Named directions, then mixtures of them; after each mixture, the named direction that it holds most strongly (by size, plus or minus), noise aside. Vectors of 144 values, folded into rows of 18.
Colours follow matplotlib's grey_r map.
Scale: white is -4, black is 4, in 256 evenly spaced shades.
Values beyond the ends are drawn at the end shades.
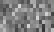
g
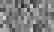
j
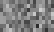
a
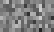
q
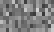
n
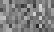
a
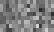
a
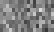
a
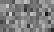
n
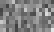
n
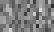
a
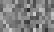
a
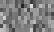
j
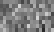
g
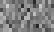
a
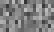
n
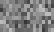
a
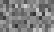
n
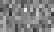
g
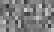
n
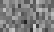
a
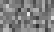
q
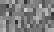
n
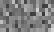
n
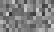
n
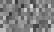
j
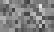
q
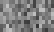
a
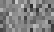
j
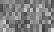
g
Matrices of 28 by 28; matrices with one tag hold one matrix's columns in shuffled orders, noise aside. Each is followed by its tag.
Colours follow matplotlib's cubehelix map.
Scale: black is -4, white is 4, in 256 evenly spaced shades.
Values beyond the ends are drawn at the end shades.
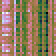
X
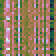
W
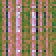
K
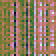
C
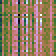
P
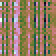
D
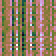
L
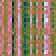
D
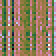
L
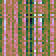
P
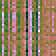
K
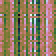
P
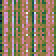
X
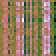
D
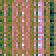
C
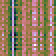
L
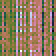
K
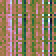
P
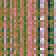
W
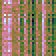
P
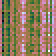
X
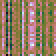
C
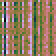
D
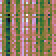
P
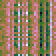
C
